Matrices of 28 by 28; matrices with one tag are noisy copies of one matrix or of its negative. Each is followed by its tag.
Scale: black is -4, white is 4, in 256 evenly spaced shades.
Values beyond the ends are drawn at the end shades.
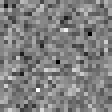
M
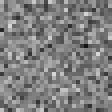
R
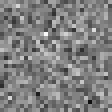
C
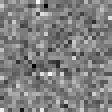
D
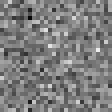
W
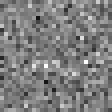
D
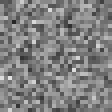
M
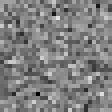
C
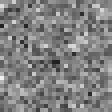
D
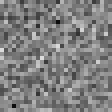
W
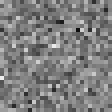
W
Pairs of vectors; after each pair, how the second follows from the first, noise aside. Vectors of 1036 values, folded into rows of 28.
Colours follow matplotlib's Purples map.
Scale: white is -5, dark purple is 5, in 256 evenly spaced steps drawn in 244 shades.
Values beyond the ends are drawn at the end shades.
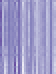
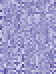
sign-scrambled.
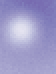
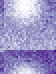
wrapped around, scaled up.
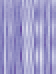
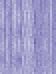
reversed, shrunk.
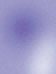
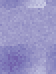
wrapped around, partly zeroed.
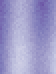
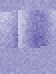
wrapped around, negated, partly zeroed.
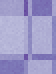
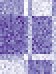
negated, scaled up.
